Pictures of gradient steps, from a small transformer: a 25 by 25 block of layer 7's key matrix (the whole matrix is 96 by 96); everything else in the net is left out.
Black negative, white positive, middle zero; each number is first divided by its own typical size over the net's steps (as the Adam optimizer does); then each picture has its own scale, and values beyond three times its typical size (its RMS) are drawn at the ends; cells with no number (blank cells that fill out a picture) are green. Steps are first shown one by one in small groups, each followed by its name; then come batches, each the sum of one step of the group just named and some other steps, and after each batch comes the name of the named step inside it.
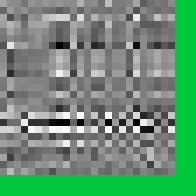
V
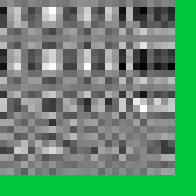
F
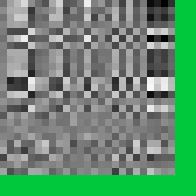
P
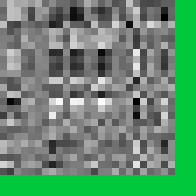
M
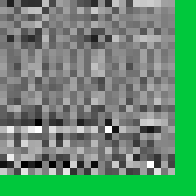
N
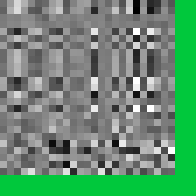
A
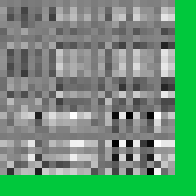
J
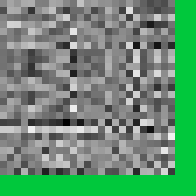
V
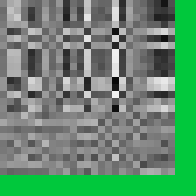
P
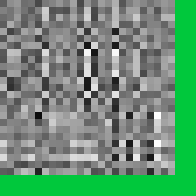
J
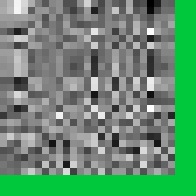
A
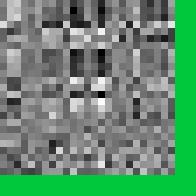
M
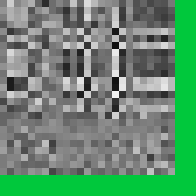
P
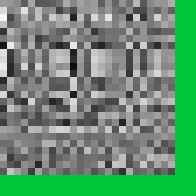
V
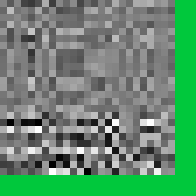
N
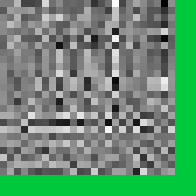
V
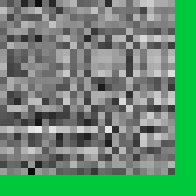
N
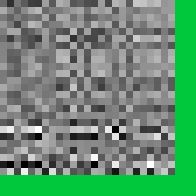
N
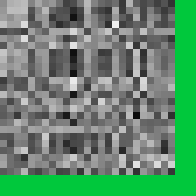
M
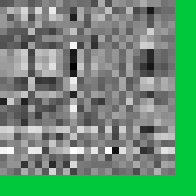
N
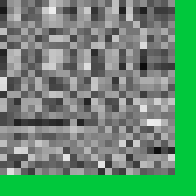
F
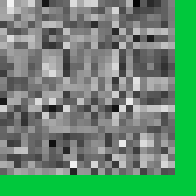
A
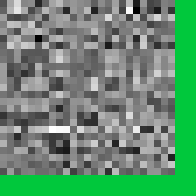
A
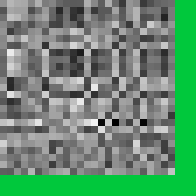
M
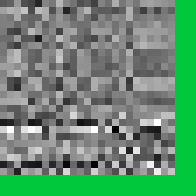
N
